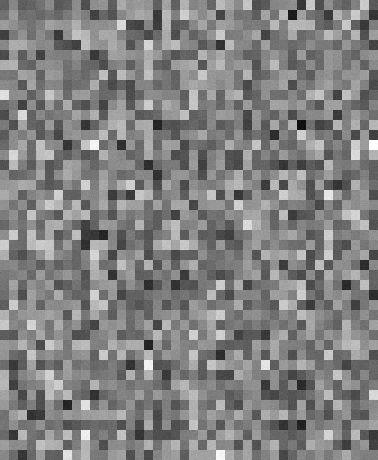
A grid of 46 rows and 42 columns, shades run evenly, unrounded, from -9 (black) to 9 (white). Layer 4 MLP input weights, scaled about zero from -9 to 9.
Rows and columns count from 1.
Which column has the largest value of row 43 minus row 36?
42
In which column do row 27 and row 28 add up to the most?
11
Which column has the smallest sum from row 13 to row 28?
18
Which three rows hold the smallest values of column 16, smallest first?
44, 3, 43
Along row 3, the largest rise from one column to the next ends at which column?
19
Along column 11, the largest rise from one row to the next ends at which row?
25
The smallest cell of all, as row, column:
13, 34
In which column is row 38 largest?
6
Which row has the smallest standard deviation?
32
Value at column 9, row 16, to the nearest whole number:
-1
